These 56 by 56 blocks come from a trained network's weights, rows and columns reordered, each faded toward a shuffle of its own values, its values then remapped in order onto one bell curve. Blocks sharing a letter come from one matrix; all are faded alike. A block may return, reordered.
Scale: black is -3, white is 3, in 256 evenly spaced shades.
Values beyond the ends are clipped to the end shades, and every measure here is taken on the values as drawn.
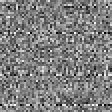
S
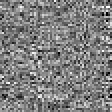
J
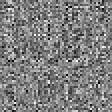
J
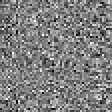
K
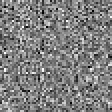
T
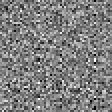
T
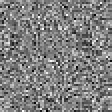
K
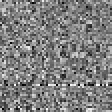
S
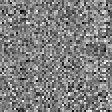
K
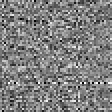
S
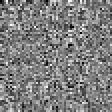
J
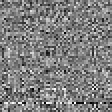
S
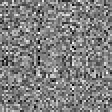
T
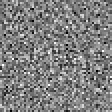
T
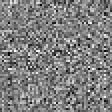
J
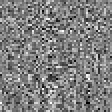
J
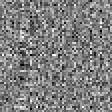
J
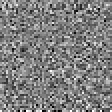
S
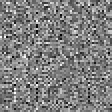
T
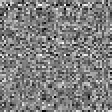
S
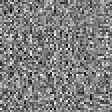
J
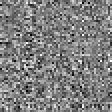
J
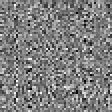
J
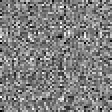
J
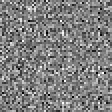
K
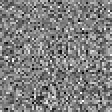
K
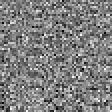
K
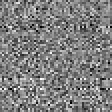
S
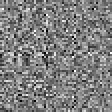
J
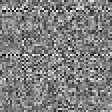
S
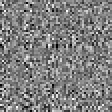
J
